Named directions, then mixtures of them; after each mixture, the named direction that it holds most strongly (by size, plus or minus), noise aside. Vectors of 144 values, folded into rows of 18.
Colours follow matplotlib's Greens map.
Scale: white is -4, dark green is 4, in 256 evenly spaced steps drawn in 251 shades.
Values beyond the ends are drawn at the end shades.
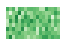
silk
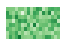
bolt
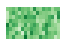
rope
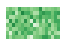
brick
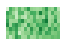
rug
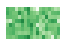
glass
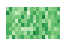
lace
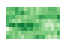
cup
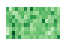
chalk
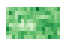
cup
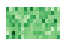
chalk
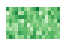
rug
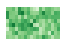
brick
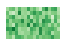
rug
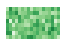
chalk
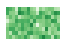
glass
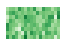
rope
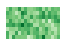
brick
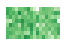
glass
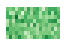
bolt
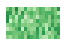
silk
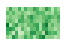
rope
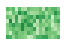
silk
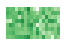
glass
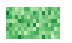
bolt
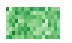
lace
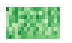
rug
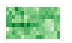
cup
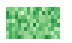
bolt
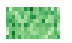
chalk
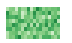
bolt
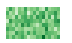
lace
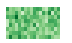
bolt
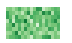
bolt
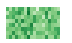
lace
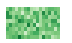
bolt
